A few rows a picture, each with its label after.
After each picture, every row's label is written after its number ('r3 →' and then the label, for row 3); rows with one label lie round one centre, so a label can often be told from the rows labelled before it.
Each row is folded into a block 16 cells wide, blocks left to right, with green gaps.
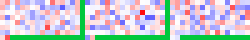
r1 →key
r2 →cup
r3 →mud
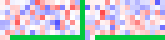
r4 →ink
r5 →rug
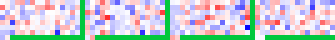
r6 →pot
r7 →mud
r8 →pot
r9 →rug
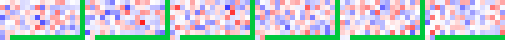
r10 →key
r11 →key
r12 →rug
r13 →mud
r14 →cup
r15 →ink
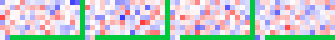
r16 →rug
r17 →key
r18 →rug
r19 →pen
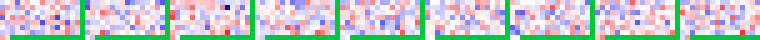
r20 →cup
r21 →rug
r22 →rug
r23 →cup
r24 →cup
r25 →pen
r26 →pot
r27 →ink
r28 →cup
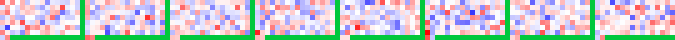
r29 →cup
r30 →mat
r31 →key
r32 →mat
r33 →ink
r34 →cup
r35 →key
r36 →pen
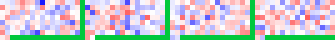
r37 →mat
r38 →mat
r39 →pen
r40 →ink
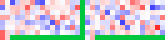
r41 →mat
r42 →pot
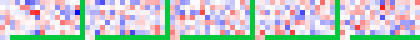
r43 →pen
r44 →pen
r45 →pen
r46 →mud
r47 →mat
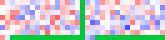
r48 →rug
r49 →mud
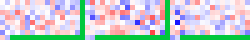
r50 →rug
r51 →key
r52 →mat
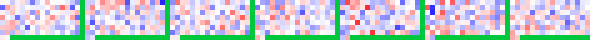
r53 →rug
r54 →cup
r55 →key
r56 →mud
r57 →key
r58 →mud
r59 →ink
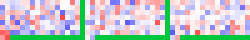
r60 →mat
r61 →ink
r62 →pot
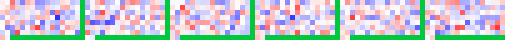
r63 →cup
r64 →mud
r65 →rug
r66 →pen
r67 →pen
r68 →cup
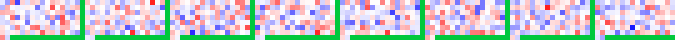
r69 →cup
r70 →mat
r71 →mat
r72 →pot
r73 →mud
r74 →rug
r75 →pot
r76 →ink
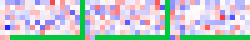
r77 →cup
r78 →ink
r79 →cup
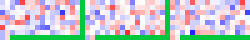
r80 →mat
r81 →pen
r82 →ink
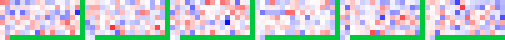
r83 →pen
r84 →cup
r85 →ink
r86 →pen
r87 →key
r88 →rug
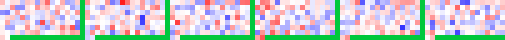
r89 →pot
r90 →ink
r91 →ink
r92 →key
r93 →key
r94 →mat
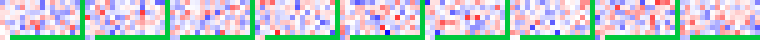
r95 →cup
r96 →rug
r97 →mud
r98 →key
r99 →pen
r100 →cup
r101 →ink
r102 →pen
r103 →rug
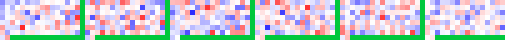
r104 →pen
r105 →rug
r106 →pot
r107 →cup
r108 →pen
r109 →pen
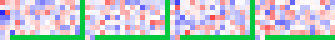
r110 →key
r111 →rug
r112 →cup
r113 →mud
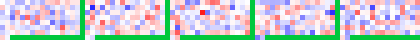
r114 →mat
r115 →ink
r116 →ink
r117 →pen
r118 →mud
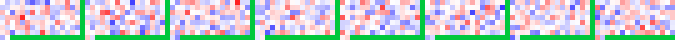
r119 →pen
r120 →mud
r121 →mud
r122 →pot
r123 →mat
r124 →mud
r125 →ink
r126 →key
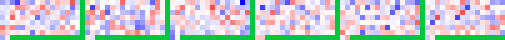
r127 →pen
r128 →ink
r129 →rug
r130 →ink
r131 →rug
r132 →cup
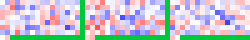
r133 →rug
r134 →key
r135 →ink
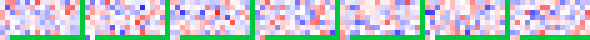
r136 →ink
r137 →rug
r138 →key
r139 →key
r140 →mud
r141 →pot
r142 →pot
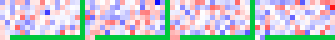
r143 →mud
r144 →rug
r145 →mat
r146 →pen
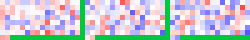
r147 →mud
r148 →ink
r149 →ink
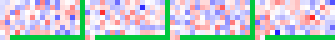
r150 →mud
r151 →rug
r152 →cup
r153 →rug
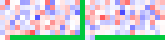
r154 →key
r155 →ink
